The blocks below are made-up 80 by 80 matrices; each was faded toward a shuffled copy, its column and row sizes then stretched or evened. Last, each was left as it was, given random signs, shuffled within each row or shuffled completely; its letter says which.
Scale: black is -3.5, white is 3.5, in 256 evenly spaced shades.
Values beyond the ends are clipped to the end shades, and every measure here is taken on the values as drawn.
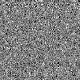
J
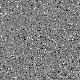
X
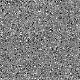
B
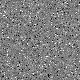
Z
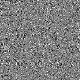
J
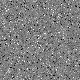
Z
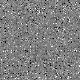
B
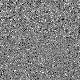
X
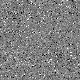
X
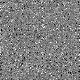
B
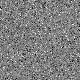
Z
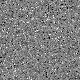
Z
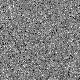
Z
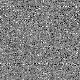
X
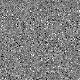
J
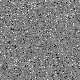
Z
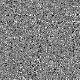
B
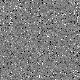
B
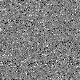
X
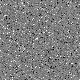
Z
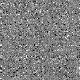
J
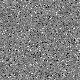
X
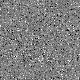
X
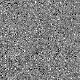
B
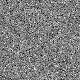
Z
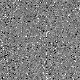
B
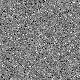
Z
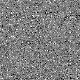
B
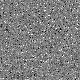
Z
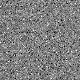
X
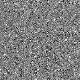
J
